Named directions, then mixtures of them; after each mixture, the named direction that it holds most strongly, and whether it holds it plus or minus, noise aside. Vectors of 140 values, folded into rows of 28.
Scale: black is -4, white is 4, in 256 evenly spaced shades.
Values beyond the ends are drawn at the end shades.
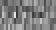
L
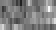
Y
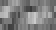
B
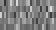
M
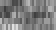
B, minus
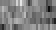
Y, minus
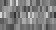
M, plus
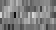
B, plus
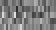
L, plus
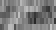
B, minus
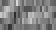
B, plus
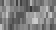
B, plus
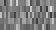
M, plus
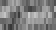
B, plus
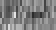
L, plus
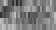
B, minus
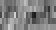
B, minus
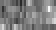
Y, plus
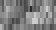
B, plus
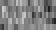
Y, minus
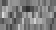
B, plus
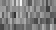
Y, minus
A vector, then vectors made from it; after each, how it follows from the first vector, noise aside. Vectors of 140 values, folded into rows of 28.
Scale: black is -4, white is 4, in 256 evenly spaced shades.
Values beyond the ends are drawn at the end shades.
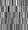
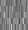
reversed, shrunk.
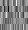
sign-scrambled.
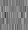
wrapped around, negated, shrunk.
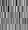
sign-scrambled.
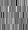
negated, partly zeroed.
